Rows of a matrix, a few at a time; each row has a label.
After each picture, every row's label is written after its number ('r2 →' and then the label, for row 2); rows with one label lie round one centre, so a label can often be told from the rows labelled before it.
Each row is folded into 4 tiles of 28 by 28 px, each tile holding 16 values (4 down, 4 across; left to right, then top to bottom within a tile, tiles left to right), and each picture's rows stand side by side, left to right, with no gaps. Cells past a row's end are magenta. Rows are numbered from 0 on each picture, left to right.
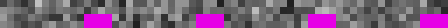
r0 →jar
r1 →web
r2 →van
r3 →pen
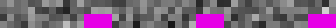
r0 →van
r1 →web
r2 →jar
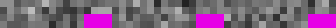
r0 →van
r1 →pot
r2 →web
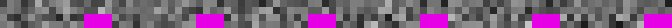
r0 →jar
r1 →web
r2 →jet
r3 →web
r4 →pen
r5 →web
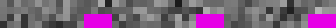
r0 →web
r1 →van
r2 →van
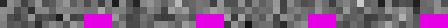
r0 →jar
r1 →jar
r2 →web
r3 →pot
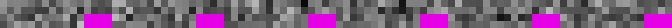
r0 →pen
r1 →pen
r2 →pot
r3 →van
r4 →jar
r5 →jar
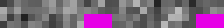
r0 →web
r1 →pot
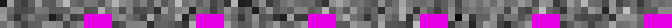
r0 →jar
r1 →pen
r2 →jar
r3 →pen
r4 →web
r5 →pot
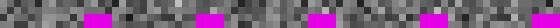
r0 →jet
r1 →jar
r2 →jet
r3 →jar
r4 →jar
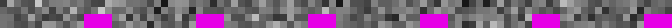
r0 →jar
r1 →pen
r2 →jar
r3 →jar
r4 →jet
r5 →pen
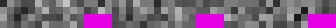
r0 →jar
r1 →pot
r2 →pen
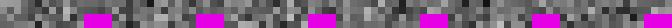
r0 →pen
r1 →jet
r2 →pen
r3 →van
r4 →jet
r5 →van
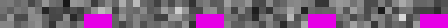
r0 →van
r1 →pot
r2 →pen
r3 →pen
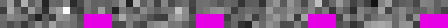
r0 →pot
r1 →pot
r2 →jet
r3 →jet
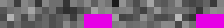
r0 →van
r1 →jar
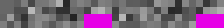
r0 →van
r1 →van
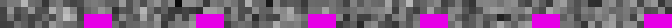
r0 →pot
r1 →van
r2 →pot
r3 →web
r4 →jar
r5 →jet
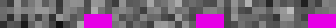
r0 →web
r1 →jar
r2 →pot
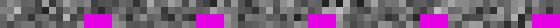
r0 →pen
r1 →jar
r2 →jar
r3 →jar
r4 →pen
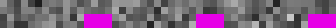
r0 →jet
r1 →pen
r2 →pen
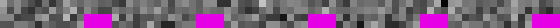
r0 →pen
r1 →web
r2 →jar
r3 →web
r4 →pen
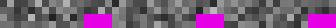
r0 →jar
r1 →jar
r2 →pen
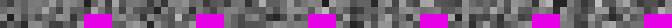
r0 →web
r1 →pen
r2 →jar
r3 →jet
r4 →web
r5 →jar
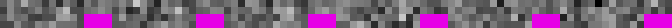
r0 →pot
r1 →pot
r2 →pot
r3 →pen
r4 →pen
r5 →jet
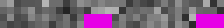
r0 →van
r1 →jet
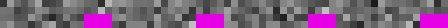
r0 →jar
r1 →pen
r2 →jar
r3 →jet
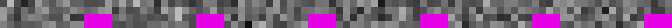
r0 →jar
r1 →pot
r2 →web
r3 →pot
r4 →jar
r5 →pen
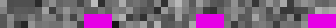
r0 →jet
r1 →pen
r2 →van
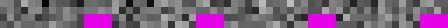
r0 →pot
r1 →jet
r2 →jar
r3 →jet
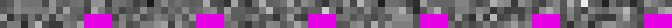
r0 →web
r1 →jet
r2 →jar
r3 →pot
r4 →van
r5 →pot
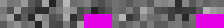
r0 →pen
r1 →van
